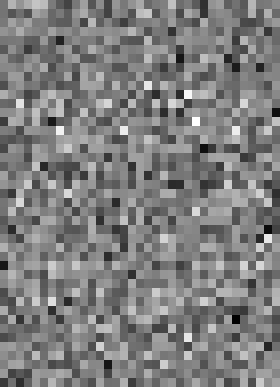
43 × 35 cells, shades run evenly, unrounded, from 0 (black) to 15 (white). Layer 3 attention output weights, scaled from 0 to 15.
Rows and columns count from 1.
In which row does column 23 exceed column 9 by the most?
34
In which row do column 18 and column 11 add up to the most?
2
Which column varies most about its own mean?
30
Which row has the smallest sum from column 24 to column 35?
17
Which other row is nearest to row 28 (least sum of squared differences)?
32
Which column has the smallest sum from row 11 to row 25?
35
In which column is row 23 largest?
3
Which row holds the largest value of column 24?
11
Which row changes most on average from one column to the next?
12
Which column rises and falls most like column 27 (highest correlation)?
26
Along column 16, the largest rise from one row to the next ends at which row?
15
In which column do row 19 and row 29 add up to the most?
5
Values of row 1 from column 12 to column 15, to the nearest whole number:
5 8 4 9
